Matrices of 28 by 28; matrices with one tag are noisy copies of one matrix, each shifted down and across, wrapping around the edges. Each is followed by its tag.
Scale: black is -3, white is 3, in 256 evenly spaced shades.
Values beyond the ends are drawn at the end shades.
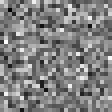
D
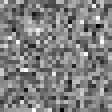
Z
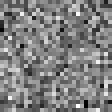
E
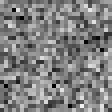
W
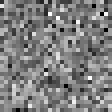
E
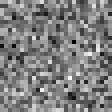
E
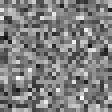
D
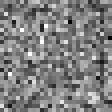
D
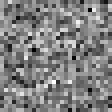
W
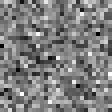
W
